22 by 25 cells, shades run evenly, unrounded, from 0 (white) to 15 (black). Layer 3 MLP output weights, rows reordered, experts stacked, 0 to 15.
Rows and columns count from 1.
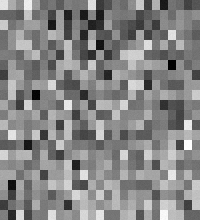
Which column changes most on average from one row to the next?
11
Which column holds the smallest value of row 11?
9
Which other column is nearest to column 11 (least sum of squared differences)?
16
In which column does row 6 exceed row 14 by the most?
2
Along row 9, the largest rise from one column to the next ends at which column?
19
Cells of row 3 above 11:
6
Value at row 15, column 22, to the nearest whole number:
4
